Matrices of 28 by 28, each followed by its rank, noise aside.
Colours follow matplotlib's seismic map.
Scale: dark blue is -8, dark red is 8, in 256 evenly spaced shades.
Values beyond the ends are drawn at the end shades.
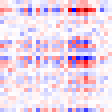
one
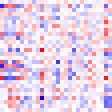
three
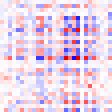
one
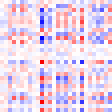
two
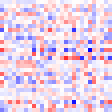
four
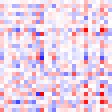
three
